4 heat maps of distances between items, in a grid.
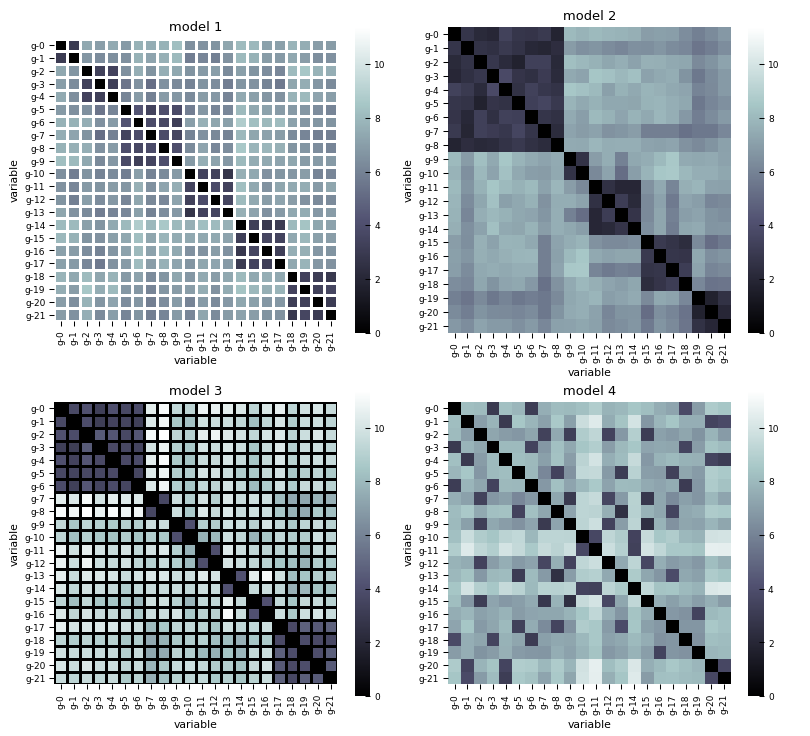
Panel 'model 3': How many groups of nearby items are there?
7
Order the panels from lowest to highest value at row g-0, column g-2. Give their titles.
model 2, model 3, model 1, model 4
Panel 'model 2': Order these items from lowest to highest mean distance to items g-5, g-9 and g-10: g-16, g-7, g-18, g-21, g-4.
g-7, g-4, g-21, g-18, g-16
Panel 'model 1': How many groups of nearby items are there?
6
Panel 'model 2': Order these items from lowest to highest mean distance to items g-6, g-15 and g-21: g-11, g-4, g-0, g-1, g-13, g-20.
g-20, g-1, g-0, g-4, g-13, g-11
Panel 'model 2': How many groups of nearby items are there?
5
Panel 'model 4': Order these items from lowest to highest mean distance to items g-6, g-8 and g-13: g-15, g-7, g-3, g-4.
g-3, g-7, g-15, g-4
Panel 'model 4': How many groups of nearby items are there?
6
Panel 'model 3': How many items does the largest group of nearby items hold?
7
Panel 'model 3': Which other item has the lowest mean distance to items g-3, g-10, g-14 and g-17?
g-18
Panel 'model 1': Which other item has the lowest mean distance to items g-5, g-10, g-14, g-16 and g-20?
g-17
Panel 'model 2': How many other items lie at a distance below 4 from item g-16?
3
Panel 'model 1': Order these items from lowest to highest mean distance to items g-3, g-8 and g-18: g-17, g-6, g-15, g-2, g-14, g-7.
g-7, g-6, g-2, g-17, g-15, g-14
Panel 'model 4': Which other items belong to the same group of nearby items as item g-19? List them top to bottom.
g-16
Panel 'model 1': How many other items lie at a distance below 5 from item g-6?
4
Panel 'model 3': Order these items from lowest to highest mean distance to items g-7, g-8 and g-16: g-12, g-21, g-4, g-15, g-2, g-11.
g-15, g-21, g-12, g-11, g-4, g-2
